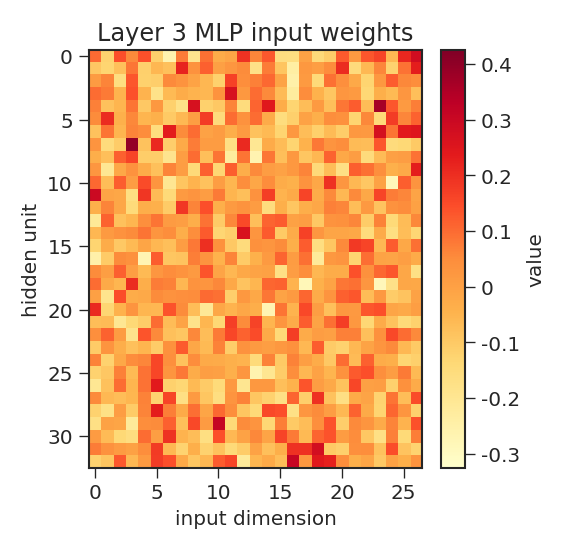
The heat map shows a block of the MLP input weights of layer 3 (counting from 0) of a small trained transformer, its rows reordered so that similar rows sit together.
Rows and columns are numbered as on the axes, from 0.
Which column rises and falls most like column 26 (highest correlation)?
25
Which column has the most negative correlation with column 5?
26
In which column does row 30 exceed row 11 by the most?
6
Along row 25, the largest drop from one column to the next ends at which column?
13
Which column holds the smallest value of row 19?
1
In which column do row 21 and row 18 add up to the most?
20
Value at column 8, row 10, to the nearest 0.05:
-0.05
